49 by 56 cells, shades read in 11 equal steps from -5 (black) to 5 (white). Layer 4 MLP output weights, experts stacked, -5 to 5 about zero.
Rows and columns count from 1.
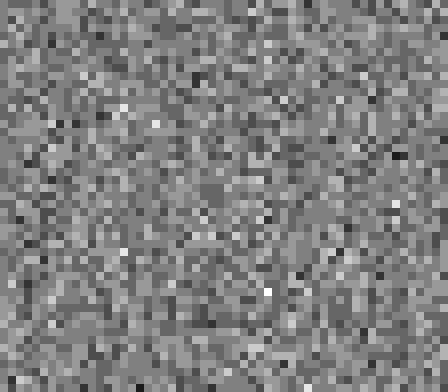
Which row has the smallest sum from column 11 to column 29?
49
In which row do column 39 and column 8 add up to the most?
37
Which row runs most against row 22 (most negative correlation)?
44
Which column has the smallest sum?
6
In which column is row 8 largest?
34
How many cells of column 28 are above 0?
11
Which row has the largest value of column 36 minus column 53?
13
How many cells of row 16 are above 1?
4
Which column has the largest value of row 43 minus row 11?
25
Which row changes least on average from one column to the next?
17
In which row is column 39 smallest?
1
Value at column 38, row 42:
-1
